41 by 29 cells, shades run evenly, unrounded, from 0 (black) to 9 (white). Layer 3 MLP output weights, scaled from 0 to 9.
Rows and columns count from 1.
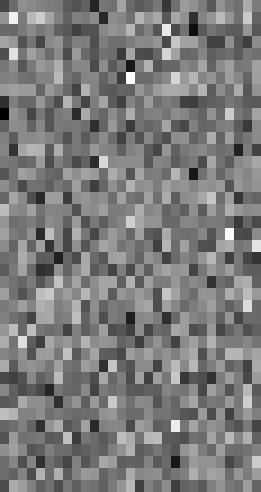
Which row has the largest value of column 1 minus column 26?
35
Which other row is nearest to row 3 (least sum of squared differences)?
41
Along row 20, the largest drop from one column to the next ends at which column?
27
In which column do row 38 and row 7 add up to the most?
15
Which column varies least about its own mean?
25
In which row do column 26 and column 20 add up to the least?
39
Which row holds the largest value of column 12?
14
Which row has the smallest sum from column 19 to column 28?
9
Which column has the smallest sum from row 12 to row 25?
8
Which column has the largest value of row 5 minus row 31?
2
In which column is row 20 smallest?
5
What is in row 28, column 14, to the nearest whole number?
3
